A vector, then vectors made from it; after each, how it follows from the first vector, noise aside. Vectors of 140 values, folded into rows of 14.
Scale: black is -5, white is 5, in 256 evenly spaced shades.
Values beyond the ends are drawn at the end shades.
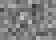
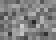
reversed, negated.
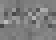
wrapped around, negated, partly zeroed.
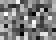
reversed, scaled up.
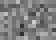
reversed.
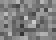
reversed.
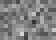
reversed, negated.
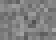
reversed, negated, shrunk.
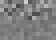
wrapped around, partly zeroed.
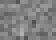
reversed, negated, shrunk.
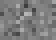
wrapped around, negated, partly zeroed.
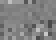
wrapped around, partly zeroed.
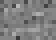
wrapped around, negated, partly zeroed.
